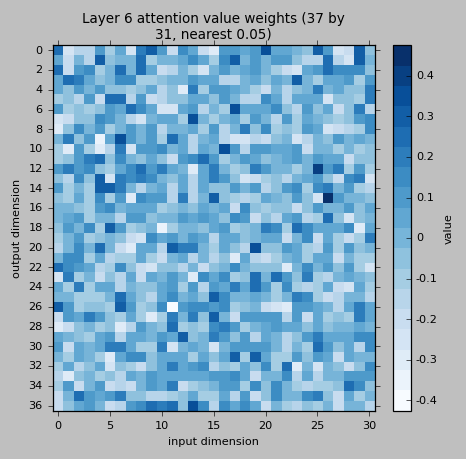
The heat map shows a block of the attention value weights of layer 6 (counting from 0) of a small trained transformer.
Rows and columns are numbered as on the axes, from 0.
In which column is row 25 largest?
15
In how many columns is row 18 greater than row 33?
15
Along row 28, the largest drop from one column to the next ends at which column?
12
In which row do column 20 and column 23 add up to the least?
9
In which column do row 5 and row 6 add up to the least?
10
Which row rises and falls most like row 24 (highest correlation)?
1
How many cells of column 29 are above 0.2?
2
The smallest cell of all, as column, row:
11, 26
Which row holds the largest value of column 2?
35
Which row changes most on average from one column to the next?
0
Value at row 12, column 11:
0.05
